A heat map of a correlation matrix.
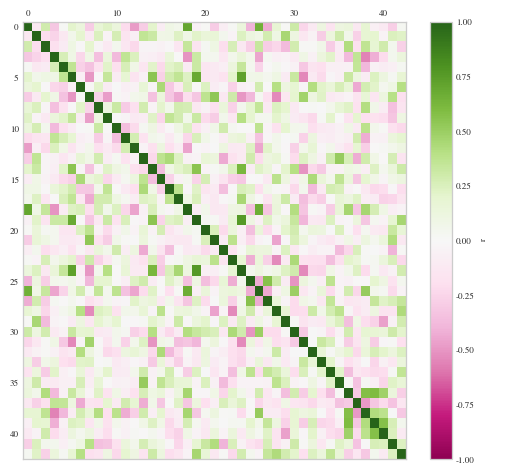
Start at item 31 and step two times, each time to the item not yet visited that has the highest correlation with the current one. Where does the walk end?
21
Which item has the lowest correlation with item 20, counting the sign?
25
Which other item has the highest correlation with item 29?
1
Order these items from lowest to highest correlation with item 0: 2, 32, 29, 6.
32, 29, 6, 2
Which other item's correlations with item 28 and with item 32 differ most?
7
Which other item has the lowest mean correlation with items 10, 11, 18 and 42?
31
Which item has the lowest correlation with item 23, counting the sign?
28
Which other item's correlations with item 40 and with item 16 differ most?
39
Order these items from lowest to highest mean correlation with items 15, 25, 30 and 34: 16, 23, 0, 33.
23, 0, 16, 33
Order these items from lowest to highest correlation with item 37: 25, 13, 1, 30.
13, 1, 30, 25
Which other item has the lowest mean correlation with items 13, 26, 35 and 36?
37
